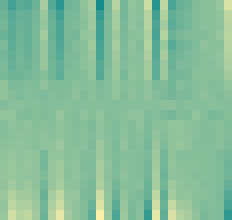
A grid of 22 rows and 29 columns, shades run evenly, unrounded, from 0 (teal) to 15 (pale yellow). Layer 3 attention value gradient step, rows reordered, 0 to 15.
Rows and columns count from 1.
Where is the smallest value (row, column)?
1, 13
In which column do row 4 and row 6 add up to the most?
29
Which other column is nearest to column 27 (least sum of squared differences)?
26
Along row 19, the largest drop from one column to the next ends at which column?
21
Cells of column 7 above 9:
3
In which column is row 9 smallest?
22
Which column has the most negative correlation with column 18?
10
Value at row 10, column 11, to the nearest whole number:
7
